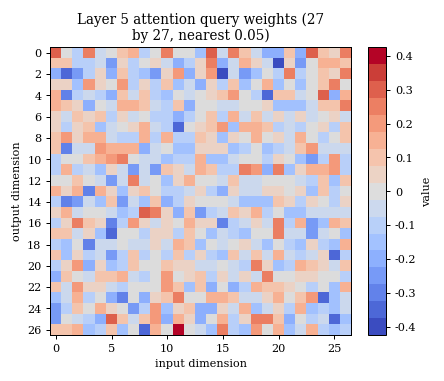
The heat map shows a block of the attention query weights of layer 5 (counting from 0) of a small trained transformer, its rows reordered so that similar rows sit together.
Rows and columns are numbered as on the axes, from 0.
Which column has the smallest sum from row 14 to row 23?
5
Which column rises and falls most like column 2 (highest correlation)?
22
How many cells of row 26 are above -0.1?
16
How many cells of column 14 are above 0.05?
7
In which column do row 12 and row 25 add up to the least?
25
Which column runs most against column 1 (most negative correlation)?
21
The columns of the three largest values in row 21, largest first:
19, 10, 6
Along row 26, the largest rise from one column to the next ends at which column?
9
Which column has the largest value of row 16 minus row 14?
2
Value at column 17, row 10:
0
